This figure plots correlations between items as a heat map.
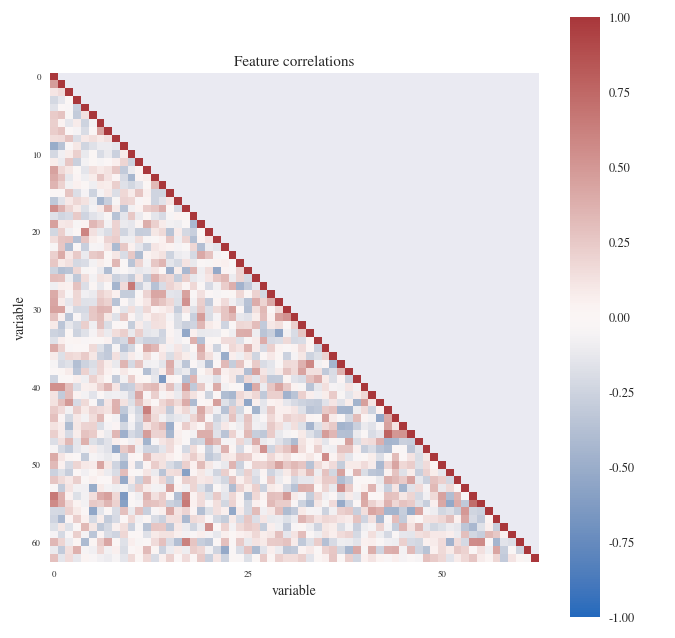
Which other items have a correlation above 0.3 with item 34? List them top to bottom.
10, 18, 27, 39
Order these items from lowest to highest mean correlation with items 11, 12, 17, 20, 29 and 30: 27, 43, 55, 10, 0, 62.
10, 27, 62, 43, 55, 0
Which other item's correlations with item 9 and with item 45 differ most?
46
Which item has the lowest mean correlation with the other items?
9
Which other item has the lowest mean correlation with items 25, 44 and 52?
42
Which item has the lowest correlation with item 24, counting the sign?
27
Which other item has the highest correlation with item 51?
37
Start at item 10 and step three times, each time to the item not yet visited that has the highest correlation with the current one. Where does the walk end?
31
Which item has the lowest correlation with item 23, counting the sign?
56
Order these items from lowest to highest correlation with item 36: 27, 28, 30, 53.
30, 53, 27, 28
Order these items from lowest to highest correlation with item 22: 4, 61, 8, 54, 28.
61, 8, 4, 54, 28
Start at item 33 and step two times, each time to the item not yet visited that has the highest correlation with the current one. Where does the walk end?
53
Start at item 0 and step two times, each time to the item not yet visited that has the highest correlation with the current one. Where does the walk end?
55
